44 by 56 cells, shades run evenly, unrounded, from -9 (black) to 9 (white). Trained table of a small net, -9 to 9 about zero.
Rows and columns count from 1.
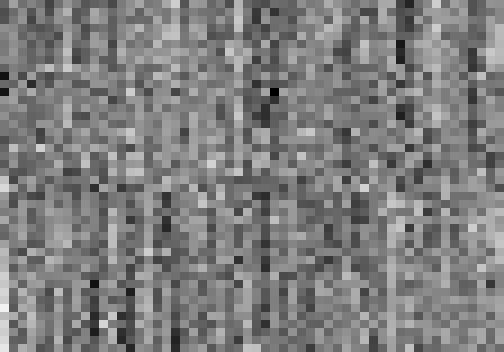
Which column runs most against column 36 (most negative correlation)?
6
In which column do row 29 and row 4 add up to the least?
46
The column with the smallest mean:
30
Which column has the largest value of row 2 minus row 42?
11
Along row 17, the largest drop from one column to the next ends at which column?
48
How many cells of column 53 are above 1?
11
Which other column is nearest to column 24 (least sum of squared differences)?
10
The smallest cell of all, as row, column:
12, 31
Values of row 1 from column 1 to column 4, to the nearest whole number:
-2 2 -1 0
